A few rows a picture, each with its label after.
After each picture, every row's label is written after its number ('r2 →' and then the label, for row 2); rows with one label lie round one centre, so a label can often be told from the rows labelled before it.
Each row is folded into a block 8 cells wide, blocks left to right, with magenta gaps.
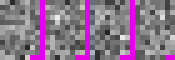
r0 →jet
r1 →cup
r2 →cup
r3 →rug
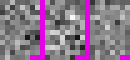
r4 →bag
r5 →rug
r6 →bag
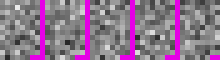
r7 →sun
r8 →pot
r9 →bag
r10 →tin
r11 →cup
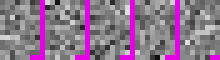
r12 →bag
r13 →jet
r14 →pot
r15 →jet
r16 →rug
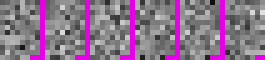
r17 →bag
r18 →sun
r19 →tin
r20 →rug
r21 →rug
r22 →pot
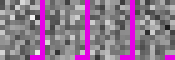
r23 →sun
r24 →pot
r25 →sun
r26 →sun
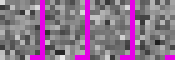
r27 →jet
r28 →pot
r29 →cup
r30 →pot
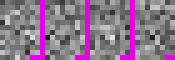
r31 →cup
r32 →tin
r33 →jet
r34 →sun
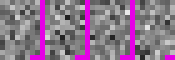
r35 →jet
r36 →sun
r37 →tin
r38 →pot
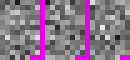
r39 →cup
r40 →bag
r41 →jet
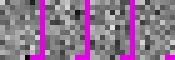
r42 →rug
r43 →jet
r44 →jet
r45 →jet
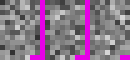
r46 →bag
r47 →cup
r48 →bag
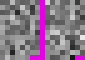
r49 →bag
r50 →rug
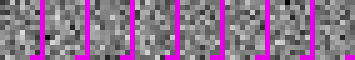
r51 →bag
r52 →tin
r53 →rug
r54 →rug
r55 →jet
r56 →jet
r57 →tin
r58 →jet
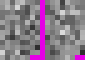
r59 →sun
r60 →tin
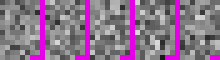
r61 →cup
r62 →jet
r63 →tin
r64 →rug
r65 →jet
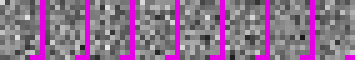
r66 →rug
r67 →tin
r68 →sun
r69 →sun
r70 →rug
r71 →rug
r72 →tin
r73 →pot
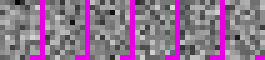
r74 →cup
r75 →tin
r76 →jet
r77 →bag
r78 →pot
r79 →jet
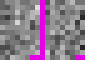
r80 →pot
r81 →sun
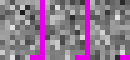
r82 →jet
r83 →tin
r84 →rug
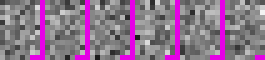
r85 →cup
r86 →cup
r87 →sun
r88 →tin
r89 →pot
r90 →pot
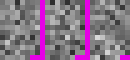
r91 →tin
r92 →cup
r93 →bag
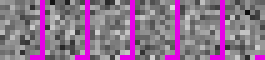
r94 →tin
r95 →cup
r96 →cup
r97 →cup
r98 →tin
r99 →jet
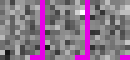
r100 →sun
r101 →pot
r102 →pot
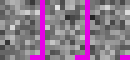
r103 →pot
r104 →tin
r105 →pot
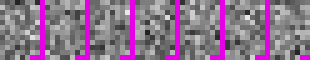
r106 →cup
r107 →jet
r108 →pot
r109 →sun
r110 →bag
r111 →jet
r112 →cup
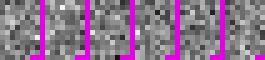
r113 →cup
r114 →sun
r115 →rug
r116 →jet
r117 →bag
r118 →bag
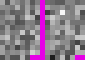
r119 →rug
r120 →cup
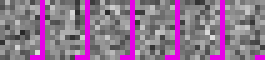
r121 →sun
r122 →rug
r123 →bag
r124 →cup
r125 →cup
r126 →tin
